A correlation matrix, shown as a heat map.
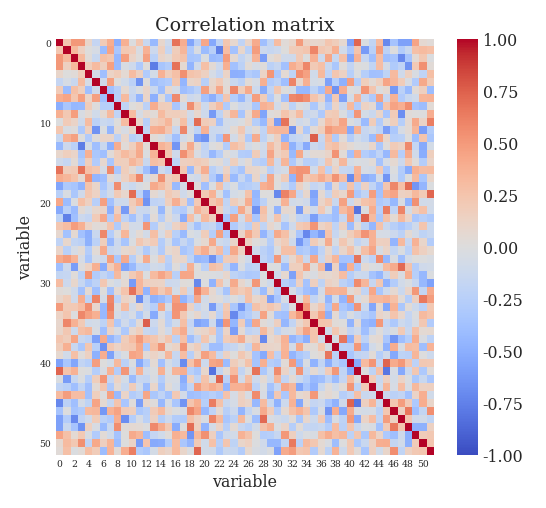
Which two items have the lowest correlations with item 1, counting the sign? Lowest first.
22, 42
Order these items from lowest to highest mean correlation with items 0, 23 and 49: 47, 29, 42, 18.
18, 47, 42, 29
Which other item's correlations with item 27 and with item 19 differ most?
30
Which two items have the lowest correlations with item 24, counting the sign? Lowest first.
34, 36
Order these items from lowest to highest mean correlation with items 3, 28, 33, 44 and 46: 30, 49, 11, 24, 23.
24, 11, 49, 30, 23
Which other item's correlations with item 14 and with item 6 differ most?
38
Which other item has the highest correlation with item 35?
12
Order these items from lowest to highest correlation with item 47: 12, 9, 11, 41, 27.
9, 41, 27, 12, 11
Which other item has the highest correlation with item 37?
39
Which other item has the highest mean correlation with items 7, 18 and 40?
46
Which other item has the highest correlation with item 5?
32
